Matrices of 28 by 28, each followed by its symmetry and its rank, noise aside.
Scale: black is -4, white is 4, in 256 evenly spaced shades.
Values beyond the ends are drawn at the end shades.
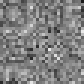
symmetric, rank six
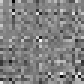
no symmetry, rank four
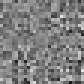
antisymmetric, rank four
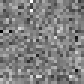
antisymmetric, rank eight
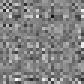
no symmetry, rank four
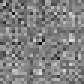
symmetric, rank six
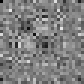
symmetric, rank four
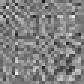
symmetric, rank four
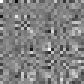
symmetric, rank four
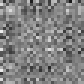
no symmetry, rank four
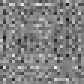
antisymmetric, rank four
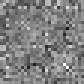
symmetric, rank six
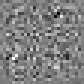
antisymmetric, rank four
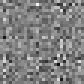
antisymmetric, rank four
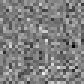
no symmetry, rank six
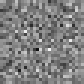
no symmetry, rank six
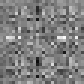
antisymmetric, rank four
